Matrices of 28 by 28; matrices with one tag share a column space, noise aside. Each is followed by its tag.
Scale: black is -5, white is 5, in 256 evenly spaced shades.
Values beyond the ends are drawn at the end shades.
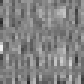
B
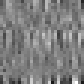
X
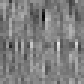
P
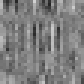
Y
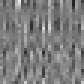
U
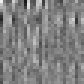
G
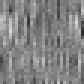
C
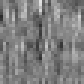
P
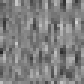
U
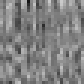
U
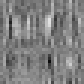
C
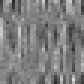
Y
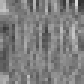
Y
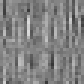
C
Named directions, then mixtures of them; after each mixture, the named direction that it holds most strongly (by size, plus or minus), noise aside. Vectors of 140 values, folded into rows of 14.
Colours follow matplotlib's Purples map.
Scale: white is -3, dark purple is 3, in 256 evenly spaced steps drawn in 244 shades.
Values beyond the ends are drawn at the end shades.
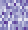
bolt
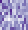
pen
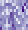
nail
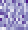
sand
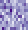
pen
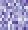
bolt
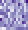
sand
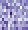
bolt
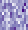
nail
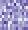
bolt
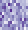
bolt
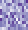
sand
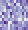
bolt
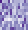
pen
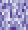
pen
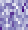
nail
